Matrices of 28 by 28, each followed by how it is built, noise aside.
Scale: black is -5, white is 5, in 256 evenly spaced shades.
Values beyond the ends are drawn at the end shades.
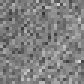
Hankel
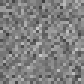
Hankel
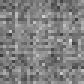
blocks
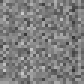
repeating rows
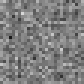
blocks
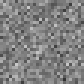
Hankel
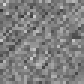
Hankel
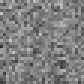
blocks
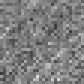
Hankel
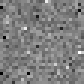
sparse
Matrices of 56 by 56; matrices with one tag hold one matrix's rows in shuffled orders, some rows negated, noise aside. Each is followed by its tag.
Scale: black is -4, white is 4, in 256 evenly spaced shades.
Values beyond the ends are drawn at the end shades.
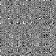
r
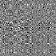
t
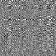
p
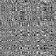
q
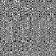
t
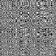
q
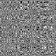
q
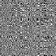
q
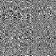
t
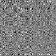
t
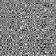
q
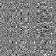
q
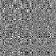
t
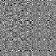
t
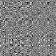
t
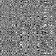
q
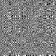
p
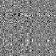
t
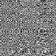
q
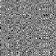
r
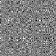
r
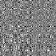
t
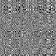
p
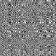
p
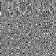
r
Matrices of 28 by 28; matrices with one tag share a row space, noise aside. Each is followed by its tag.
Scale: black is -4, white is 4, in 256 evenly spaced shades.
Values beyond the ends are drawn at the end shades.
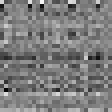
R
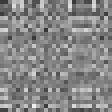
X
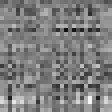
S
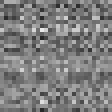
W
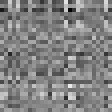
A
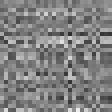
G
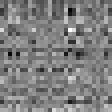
A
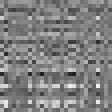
R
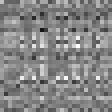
W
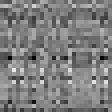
X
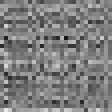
R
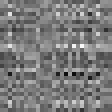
S
